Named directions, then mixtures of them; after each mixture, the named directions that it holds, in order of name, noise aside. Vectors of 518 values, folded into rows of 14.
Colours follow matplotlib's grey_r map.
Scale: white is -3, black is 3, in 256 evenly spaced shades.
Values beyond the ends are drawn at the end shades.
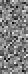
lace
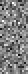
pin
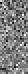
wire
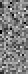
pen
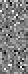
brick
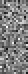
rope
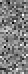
lace, wire.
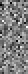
pen, pin.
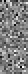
brick, lace.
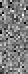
brick, pen, wire.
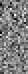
lace, pen, pin.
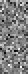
brick, pin.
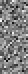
lace.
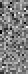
pen.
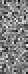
rope.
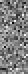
lace, wire.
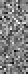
brick, pen, rope.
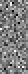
brick, pin.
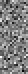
lace.
